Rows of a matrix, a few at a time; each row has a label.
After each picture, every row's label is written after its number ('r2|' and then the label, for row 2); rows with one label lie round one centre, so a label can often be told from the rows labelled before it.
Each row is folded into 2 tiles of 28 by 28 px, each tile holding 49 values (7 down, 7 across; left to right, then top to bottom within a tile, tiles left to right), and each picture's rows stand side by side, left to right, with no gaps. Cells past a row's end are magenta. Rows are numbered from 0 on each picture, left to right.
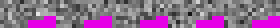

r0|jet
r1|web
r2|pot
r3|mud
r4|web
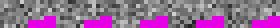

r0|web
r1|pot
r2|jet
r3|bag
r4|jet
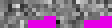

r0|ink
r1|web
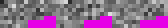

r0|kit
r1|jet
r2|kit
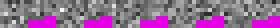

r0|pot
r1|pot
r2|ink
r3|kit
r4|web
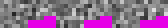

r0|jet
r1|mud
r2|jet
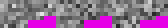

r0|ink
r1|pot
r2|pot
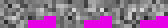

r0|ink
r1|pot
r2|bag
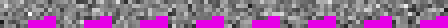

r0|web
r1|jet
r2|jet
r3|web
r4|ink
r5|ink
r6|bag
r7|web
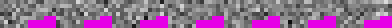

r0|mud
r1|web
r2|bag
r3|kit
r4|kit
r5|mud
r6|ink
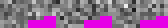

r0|jet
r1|kit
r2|kit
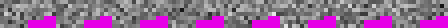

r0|bag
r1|jet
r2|kit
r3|mud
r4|bag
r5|mud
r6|mud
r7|kit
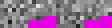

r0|mud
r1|bag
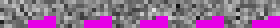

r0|web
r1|ink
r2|jet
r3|ink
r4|pot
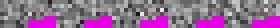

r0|web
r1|pot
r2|web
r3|pot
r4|kit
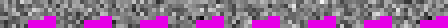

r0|web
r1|bag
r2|web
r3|bag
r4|ink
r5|kit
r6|ink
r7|pot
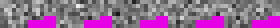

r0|pot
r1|jet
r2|jet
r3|mud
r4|pot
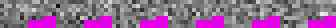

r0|bag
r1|bag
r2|jet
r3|web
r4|jet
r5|ink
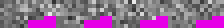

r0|bag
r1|pot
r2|web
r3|kit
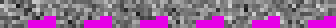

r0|pot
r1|bag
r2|ink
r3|mud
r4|web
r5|mud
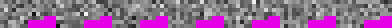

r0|pot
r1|web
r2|bag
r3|jet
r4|mud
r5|jet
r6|web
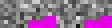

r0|bag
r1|mud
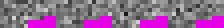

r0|mud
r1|jet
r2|ink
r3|kit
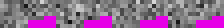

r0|ink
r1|bag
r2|kit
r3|mud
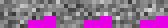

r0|bag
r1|ink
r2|web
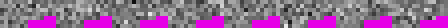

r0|mud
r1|bag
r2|jet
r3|kit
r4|kit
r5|mud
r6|kit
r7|pot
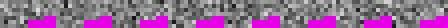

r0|pot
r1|ink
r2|web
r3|ink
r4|ink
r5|kit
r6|kit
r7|web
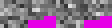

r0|pot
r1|ink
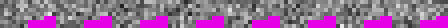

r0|bag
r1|bag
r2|ink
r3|mud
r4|pot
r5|mud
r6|mud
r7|web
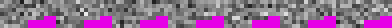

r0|mud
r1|web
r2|mud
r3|ink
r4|ink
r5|kit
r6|web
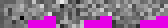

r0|bag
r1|jet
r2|web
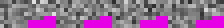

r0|jet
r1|bag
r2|kit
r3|jet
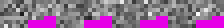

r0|mud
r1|ink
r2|jet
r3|web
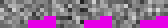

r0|kit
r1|pot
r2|pot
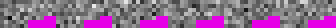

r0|bag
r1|mud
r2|kit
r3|ink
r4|kit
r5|web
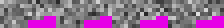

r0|jet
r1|kit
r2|web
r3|web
